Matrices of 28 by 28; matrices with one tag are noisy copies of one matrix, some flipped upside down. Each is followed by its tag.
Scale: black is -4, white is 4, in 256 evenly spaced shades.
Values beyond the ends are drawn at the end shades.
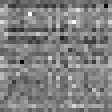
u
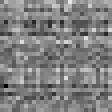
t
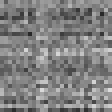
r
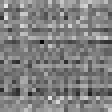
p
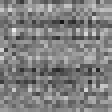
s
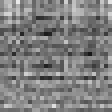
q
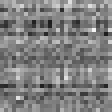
t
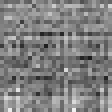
q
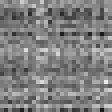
r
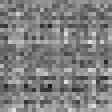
t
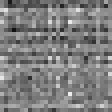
u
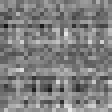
t
